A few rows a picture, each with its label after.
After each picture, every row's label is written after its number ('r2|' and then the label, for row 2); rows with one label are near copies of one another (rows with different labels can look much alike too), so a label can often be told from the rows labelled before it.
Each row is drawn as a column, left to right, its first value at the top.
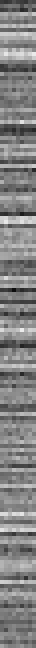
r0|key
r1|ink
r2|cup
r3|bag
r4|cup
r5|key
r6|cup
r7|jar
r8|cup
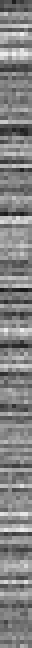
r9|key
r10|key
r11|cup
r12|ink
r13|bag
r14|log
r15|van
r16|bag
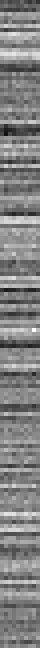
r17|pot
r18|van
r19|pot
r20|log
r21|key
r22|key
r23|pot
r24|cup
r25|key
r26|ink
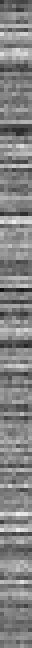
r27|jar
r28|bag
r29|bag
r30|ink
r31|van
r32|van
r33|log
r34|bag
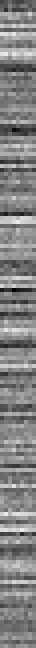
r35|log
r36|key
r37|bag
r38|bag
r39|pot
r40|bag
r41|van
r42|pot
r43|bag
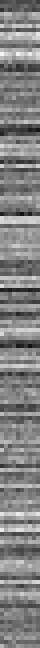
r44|van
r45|pot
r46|pot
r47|bag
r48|log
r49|log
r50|cup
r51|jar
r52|pot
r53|ink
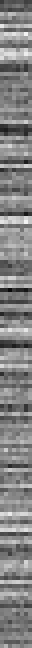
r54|ink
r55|van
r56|pot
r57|cup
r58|cup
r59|bag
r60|log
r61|jar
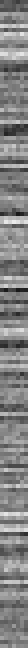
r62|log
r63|van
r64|van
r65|van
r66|jar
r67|log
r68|bag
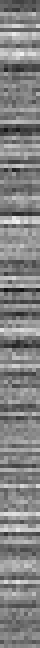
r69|van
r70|bag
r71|van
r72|cup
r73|ink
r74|jar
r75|jar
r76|key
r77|pot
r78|bag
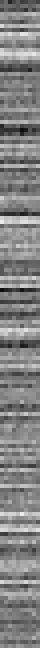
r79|bag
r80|bag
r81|cup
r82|key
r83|key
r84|van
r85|cup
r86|bag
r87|pot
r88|ink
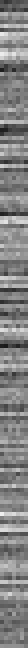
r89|key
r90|ink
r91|cup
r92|key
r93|van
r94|key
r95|ink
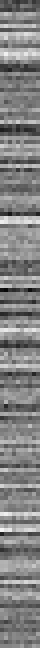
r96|bag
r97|pot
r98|key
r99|jar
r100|ink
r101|ink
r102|ink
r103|bag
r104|key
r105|jar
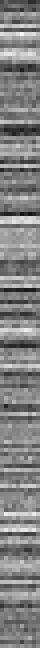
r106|log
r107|key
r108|key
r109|van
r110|van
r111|cup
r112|jar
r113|log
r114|cup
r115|van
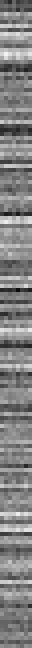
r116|bag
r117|ink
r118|cup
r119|van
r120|key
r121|jar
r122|bag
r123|key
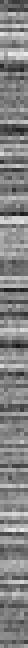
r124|log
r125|bag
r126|key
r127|cup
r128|ink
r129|key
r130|cup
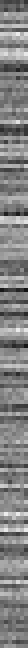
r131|bag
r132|key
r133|ink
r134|log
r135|key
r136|pot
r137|jar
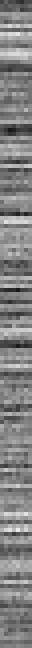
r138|log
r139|van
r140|van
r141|bag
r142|log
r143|ink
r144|ink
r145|ink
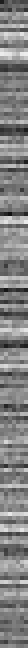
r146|ink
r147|pot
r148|key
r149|log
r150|bag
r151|cup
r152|pot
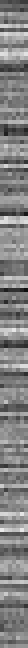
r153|jar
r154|van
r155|cup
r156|key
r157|log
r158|key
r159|log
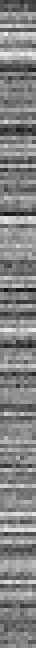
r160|key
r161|cup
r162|jar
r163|key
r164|bag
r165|jar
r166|jar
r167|pot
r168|key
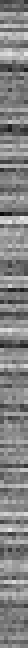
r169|log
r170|ink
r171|bag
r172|cup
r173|jar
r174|pot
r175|pot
